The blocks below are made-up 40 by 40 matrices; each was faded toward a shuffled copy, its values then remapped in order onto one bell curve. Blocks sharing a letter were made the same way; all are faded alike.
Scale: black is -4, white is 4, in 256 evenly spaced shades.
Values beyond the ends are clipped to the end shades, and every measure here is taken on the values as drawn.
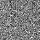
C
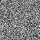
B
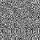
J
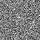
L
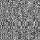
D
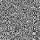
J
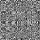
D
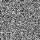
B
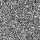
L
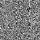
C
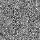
C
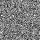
L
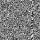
C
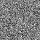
L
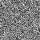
L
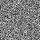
L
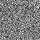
B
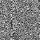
C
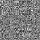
J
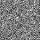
C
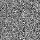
C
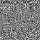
D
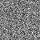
L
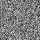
L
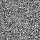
L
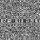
D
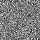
B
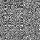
J
